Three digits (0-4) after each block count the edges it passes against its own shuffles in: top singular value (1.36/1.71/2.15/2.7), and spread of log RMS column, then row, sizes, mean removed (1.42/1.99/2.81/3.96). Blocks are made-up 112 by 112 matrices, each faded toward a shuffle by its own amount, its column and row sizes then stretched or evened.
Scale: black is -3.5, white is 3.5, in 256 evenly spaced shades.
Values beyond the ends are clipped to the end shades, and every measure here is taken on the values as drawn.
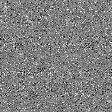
1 0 2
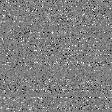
1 0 3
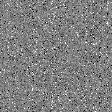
0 2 0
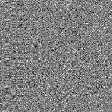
3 0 1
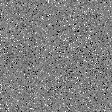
0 1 1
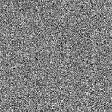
2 1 0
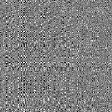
4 3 2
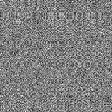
4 0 1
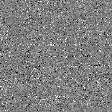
0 1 2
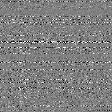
3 1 4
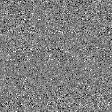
2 1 3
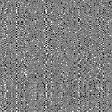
4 3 0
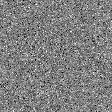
1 0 0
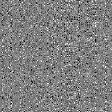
3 3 0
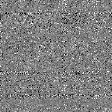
0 2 3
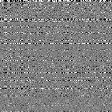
4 1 4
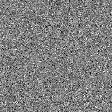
2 0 1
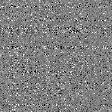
1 2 3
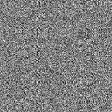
3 2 0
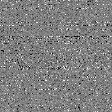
1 1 3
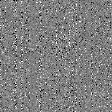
0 3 0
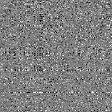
3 1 3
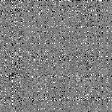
0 3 3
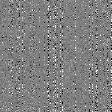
2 4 1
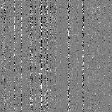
3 4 1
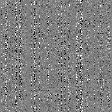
2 4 1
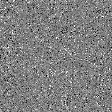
0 2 0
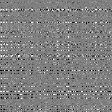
4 2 4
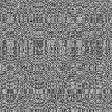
4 0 0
